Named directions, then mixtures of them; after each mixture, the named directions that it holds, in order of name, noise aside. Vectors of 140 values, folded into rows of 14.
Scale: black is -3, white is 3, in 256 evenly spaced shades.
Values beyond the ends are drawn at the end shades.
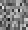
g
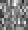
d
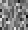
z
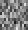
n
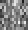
d.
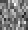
d, n.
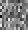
g, n, z.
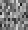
g, n.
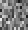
z.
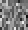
z.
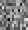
g.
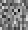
g, n, z.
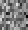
g, n, z.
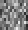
d, n, z.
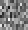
g, n.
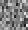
g, z.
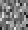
g, n, z.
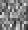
n.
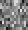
d, g.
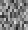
n.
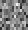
d, g, z.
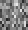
d, g, z.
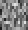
d, n, z.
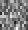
n.
